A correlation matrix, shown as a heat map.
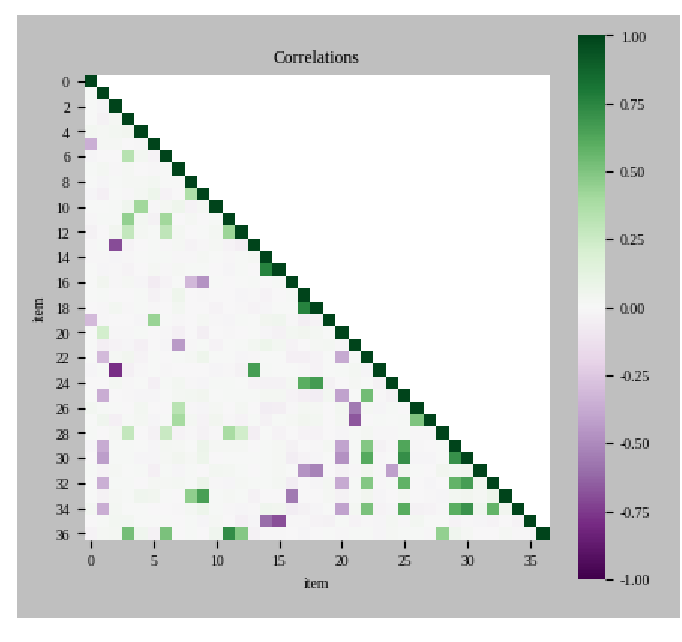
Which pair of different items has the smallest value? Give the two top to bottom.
2, 23
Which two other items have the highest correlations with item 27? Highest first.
26, 7
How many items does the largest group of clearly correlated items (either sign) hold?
8
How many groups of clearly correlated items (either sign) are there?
9
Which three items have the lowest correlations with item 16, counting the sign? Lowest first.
33, 9, 8
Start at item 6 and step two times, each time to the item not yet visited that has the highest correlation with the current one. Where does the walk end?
11
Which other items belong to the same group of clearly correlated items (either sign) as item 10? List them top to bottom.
4
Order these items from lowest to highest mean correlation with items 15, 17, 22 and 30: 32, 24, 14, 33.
33, 24, 14, 32
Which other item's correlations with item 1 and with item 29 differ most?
30
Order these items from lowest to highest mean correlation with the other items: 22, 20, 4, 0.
20, 0, 4, 22
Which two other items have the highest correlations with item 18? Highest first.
17, 24
